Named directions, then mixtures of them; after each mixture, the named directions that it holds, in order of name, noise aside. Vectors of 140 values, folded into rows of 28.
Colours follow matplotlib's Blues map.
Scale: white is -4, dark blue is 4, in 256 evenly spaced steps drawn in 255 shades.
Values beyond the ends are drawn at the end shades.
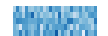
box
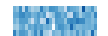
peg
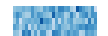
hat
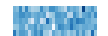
peg.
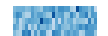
hat.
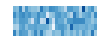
peg.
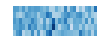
hat, peg.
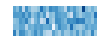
peg.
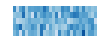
box.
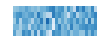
hat, peg.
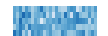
hat, peg.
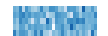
peg.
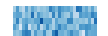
box, hat.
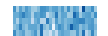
box, peg.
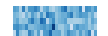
peg.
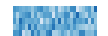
hat.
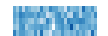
peg.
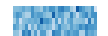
hat.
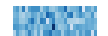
peg.
